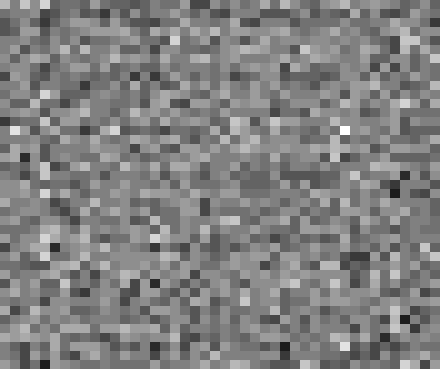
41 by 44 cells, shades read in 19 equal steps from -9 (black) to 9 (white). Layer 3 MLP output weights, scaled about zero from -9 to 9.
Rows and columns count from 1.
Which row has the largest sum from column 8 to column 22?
4
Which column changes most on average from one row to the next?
16
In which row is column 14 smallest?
9
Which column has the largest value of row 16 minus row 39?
29
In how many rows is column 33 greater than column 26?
13
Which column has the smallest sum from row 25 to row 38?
36
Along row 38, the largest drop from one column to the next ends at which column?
19
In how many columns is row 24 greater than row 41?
21
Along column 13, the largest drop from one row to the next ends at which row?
33
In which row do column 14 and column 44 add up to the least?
3
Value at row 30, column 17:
2
